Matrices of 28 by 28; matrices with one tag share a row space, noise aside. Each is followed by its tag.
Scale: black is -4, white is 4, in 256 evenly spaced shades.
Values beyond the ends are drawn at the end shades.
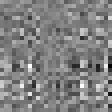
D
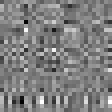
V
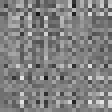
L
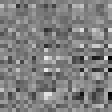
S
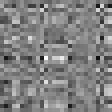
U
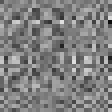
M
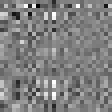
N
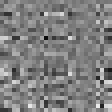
U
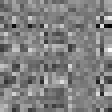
U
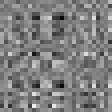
M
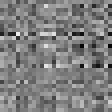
S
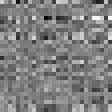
S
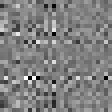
N
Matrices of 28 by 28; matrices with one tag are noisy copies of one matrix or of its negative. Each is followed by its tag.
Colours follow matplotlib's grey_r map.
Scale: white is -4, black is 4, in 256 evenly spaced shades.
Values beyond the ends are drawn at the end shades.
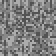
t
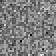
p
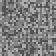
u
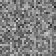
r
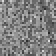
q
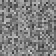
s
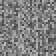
s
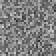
p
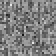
t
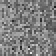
q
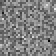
p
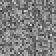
r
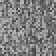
q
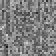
t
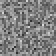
p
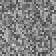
r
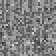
t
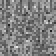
t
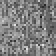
q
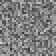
r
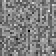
u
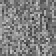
q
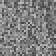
q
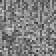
t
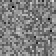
r
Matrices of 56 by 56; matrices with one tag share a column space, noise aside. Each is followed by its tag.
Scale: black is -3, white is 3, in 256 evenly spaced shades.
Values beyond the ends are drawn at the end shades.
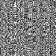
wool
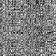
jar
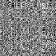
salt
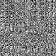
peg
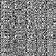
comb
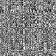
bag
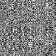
salt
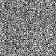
salt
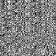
peg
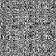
comb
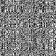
bag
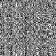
wool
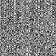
peg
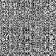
salt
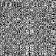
wool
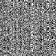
salt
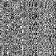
wool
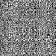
salt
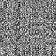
wool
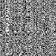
peg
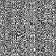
comb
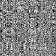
bag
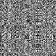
comb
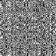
wool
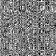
bag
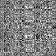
comb
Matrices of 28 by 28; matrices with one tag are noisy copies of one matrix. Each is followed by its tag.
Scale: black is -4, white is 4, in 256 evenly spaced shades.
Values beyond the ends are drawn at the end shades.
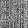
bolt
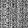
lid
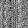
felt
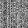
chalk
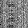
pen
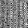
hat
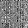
bolt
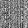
bolt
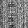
pen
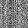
felt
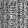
hat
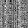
felt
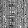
pen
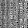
hat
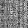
hat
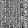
bolt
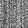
chalk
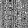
felt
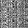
lid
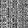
lid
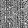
bolt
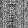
pen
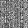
bolt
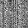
felt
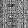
pen
